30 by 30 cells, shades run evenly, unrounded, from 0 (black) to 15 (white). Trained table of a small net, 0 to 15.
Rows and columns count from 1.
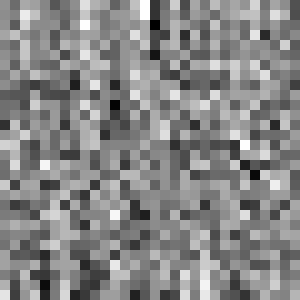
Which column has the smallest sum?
5
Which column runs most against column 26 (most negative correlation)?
6
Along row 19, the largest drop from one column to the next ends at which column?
2
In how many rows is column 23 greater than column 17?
15
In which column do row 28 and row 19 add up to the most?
28
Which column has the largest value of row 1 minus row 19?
10
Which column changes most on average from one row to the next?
26
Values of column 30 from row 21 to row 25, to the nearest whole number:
10 9 7 10 9
